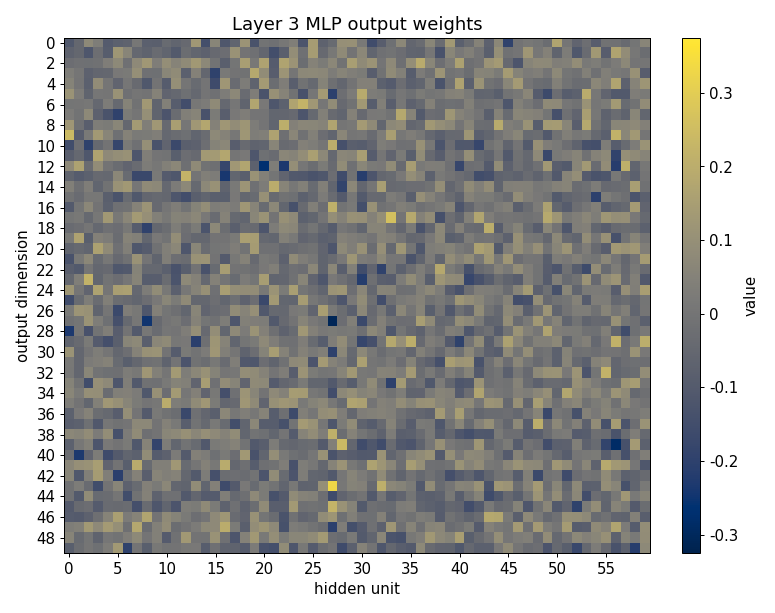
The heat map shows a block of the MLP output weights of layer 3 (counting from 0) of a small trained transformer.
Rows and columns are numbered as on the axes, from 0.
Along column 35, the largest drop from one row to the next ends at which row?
30
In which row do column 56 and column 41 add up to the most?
9
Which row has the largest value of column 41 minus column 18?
31
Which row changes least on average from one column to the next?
15
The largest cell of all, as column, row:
27, 43
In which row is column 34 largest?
7
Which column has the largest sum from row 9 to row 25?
21
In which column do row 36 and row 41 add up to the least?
23
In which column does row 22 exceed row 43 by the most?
16
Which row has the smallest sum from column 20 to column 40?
49
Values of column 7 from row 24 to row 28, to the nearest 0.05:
-0.05 -0.05 0 0 -0.1
